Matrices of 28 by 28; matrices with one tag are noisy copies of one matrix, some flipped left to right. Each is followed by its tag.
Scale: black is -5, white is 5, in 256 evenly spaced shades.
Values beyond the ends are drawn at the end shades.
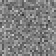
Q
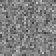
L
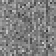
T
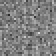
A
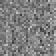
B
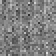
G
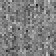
G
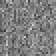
B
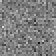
Q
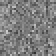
T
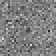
Q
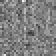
A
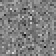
L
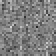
G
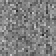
T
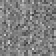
A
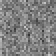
B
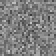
L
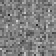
A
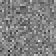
Q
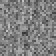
A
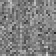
G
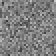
Q
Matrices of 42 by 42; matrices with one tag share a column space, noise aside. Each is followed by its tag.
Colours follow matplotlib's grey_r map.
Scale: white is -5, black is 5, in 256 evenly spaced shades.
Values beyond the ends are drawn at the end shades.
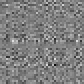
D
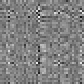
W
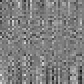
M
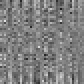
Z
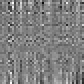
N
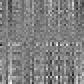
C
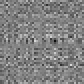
D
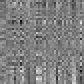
M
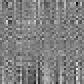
M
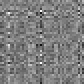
W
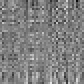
Z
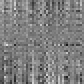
C
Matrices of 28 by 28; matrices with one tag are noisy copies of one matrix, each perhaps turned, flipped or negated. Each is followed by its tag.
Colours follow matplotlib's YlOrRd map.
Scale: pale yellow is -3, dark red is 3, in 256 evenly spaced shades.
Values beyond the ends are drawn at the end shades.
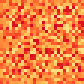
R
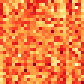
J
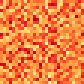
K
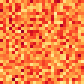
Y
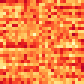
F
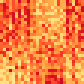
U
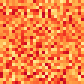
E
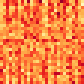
F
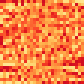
J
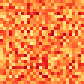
R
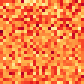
E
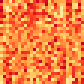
J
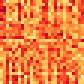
F
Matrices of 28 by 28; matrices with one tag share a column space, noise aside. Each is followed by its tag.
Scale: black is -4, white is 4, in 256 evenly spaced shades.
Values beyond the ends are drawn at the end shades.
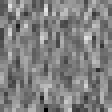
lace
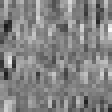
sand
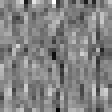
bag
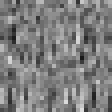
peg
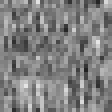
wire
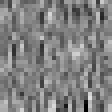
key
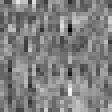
wire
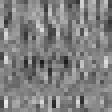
sand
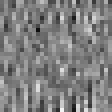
wire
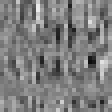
sand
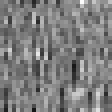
bag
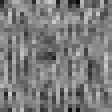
bag
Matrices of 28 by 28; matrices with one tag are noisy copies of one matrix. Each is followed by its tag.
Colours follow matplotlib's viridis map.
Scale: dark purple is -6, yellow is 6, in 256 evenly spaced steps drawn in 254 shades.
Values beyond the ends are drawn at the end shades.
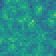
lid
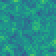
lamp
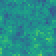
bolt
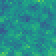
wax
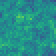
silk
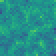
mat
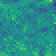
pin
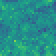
pin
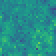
bolt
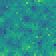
wax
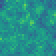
lid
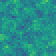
lamp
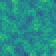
lamp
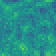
pin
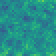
wax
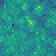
lid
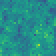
bolt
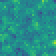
lamp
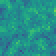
mat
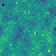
bolt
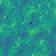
mat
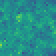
silk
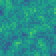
mat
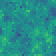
bolt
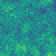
pin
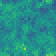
pin
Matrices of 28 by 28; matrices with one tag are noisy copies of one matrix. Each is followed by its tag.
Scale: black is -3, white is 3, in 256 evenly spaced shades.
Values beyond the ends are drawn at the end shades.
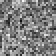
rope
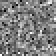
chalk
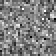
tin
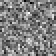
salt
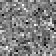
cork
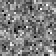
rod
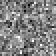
rod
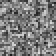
cork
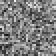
chalk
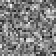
salt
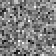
chalk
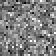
tin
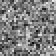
chalk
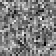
cork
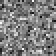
tin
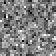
rope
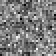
rod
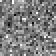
rope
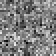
rod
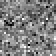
rope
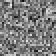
salt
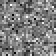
rod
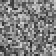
chalk
